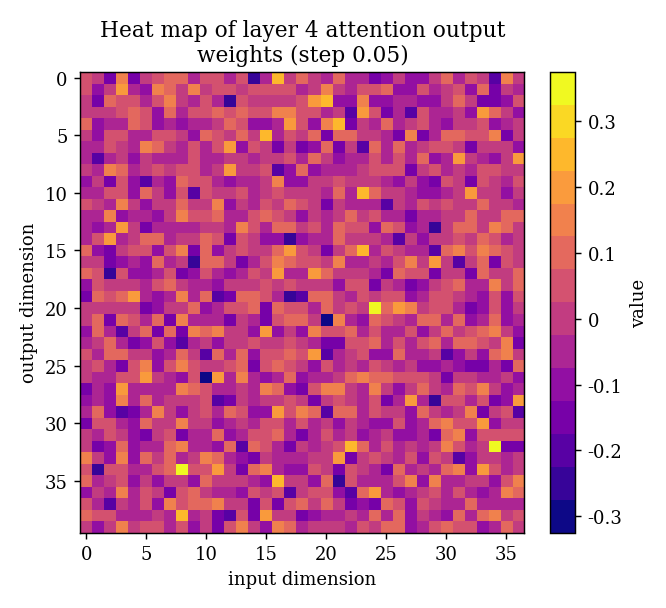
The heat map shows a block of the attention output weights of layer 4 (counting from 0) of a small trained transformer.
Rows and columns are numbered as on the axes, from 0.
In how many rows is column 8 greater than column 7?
19
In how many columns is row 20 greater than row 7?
23
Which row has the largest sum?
15
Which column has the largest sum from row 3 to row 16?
33
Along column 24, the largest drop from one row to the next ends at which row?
37
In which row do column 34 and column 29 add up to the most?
32
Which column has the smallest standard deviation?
28
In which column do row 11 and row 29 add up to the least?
20
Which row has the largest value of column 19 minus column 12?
2
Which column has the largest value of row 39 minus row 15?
29
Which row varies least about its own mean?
18
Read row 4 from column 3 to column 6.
-0.05 0.1 0.05 -0.1
